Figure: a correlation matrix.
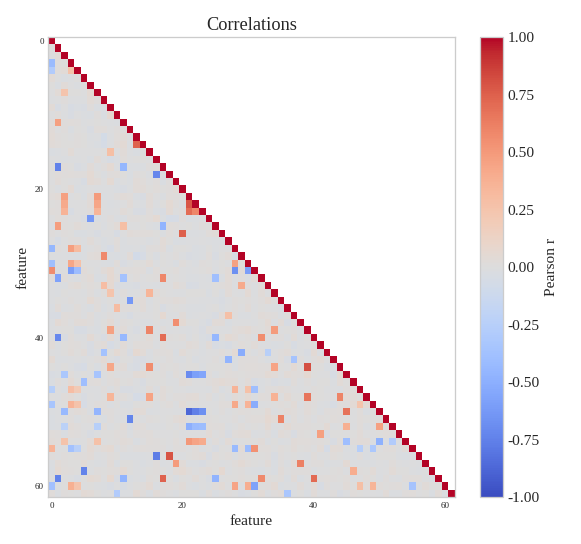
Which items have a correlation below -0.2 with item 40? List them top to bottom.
1, 11, 25
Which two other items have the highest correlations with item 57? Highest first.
38, 19
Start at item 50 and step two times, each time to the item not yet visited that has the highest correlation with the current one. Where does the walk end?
52
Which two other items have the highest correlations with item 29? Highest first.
8, 33
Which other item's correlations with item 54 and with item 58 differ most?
5
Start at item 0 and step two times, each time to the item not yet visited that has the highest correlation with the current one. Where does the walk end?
55
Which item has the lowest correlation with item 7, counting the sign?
50
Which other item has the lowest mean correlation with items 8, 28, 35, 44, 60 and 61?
31
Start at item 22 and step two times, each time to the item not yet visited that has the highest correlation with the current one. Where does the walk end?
23
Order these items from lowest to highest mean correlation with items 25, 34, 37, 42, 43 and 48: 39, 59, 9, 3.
59, 3, 9, 39
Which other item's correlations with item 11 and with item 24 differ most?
6
